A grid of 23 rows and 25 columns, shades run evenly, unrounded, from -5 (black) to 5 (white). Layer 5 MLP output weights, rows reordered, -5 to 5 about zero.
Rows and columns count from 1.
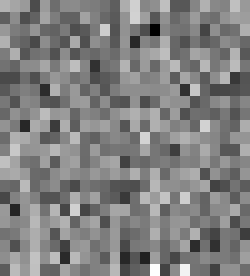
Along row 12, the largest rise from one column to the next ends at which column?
15
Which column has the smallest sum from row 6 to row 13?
24
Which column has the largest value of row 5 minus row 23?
17
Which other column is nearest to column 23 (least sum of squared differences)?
9
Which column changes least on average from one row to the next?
12
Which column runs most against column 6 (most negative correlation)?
11
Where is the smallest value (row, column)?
3, 16
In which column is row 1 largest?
14
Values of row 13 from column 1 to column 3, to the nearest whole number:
0 3 1
